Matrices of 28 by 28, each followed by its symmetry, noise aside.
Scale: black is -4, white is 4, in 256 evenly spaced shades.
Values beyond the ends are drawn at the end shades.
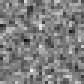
antisymmetric.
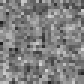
antisymmetric.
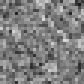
symmetric across the other diagonal.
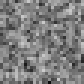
no symmetry.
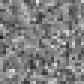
antisymmetric.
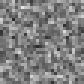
same after a half turn.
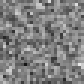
antisymmetric.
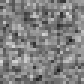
antisymmetric.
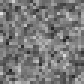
symmetric.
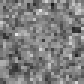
symmetric across the other diagonal.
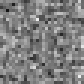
mirrored top to bottom.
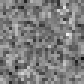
symmetric across the other diagonal.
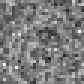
no symmetry.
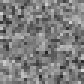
same after a half turn.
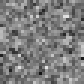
same after a half turn.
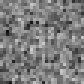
same after a half turn.
